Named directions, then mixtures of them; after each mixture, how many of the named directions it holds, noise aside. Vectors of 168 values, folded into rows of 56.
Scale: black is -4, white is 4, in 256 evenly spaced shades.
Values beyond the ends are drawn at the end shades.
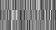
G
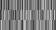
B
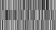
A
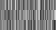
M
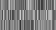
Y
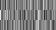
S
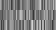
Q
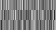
one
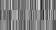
two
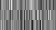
three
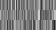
two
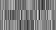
two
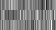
four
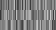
three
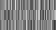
one
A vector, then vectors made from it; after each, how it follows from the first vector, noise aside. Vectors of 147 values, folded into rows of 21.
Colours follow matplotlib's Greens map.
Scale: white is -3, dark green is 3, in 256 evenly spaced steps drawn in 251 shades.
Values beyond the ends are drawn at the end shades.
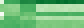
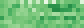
negated, partly zeroed.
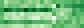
wrapped around.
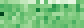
negated, partly zeroed.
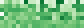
sign-scrambled.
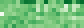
partly zeroed.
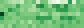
negated, partly zeroed.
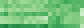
reversed, shrunk.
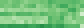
reversed, shrunk.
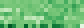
reversed, partly zeroed.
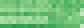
reversed, shrunk.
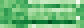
wrapped around.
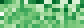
sign-scrambled.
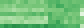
reversed, shrunk.
